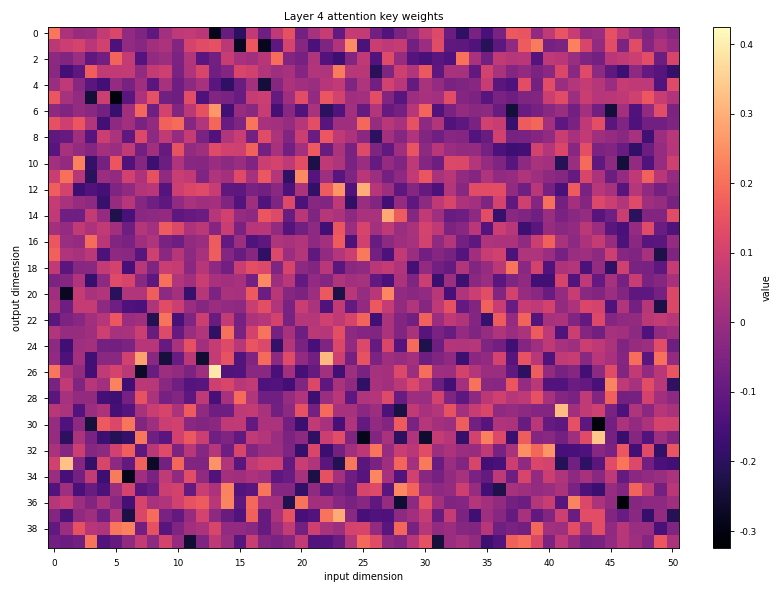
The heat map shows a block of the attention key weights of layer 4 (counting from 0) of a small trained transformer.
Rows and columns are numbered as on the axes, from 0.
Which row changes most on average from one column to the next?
33
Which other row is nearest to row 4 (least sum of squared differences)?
13
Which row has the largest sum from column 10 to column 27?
7
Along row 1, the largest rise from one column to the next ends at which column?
16
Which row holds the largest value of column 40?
32
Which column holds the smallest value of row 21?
49
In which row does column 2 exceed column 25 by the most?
31
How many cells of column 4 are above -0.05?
25
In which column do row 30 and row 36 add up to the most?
42
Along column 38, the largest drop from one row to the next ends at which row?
26
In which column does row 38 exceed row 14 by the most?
5
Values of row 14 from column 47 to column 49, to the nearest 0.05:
-0.2 -0.05 -0.05
